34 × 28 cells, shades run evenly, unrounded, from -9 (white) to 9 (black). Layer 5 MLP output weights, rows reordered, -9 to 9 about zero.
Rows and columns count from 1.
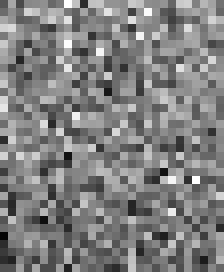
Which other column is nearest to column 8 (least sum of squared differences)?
5
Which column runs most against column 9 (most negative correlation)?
3
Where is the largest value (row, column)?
30, 1
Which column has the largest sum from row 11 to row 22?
18
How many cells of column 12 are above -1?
22
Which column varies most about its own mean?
9
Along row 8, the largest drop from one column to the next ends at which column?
8
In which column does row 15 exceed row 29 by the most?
17
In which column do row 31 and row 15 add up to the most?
7
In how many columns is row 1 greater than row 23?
12
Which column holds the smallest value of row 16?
6
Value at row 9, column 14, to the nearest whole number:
5
